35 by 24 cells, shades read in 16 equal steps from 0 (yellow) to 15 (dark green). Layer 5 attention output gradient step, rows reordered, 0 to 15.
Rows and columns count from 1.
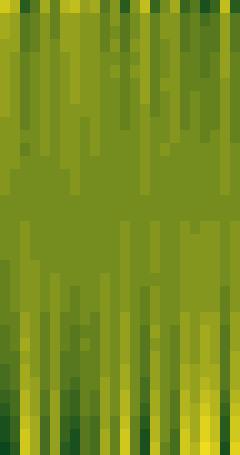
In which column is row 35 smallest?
21
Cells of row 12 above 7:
15
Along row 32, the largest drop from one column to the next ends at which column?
24
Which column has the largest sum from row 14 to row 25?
1
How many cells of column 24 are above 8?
11
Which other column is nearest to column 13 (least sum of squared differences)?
19
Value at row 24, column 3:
7
